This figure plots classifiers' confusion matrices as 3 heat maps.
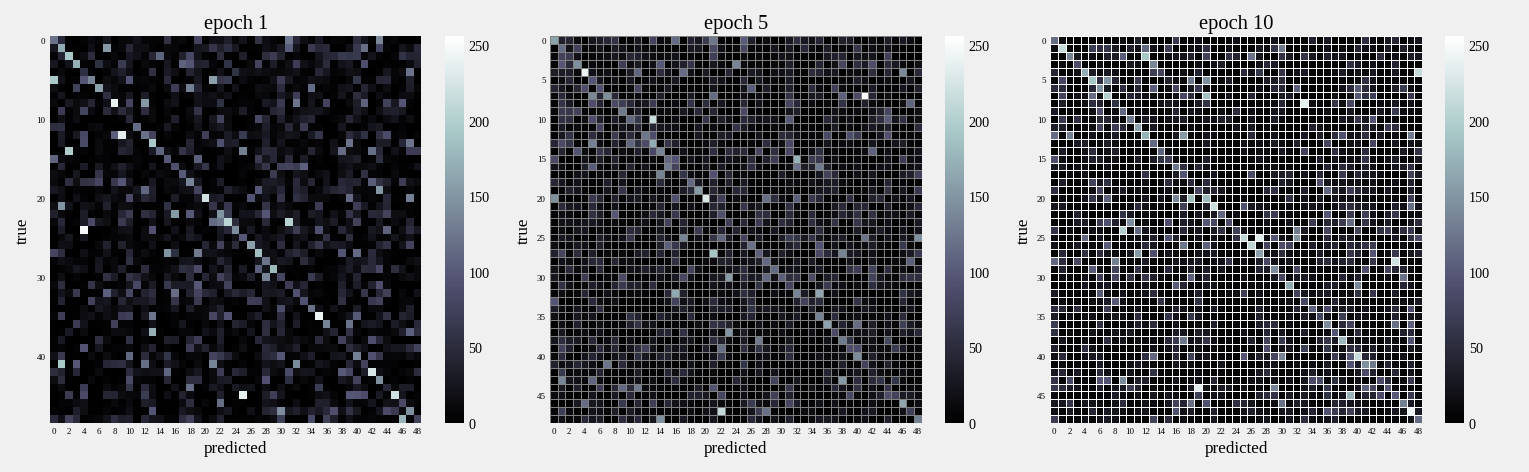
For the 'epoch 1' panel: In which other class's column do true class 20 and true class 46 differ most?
47
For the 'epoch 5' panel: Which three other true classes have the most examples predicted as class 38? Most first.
43, 27, 7
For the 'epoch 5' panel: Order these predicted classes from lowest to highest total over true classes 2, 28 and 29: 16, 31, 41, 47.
41, 31, 16, 47
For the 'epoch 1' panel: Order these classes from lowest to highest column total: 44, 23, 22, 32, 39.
44, 23, 32, 39, 22
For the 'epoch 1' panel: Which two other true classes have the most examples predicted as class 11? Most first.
31, 30
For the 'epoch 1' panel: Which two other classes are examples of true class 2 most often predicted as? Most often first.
14, 18
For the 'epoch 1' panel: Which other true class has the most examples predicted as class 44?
24
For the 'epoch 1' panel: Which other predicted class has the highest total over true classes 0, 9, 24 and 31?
4
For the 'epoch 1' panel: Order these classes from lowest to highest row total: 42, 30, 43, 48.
43, 30, 48, 42
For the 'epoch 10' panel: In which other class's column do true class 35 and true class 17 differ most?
26
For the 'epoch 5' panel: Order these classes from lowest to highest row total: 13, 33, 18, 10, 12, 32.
18, 33, 32, 12, 13, 10
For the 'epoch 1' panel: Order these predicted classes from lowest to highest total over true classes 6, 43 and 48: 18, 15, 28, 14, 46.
14, 15, 28, 46, 18
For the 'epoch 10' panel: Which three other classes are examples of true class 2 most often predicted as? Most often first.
12, 26, 9
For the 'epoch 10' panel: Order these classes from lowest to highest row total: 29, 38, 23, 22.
22, 29, 38, 23
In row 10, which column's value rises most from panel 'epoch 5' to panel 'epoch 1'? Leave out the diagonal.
27
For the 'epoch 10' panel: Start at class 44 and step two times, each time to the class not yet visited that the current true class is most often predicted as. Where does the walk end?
36
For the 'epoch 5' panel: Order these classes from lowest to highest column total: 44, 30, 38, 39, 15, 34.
30, 39, 34, 15, 38, 44
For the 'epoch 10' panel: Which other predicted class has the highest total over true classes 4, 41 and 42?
48
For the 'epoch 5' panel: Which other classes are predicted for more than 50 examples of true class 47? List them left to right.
1, 22, 27, 28
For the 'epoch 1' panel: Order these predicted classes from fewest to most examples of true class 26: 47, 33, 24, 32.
33, 32, 24, 47
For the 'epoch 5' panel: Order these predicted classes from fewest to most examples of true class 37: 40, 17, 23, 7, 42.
7, 40, 42, 17, 23
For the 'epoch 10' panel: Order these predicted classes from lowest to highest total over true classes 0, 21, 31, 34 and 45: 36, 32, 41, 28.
32, 28, 41, 36
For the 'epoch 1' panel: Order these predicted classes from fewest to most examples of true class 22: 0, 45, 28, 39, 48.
48, 45, 0, 39, 28
